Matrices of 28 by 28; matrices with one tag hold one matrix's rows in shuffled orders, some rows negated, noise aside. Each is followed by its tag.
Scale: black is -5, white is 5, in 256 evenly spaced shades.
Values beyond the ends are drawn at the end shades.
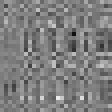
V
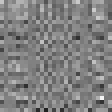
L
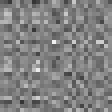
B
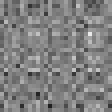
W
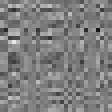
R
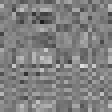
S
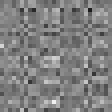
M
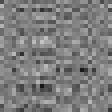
S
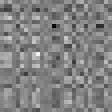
B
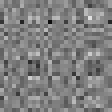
W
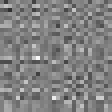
B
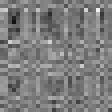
R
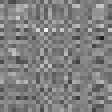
L
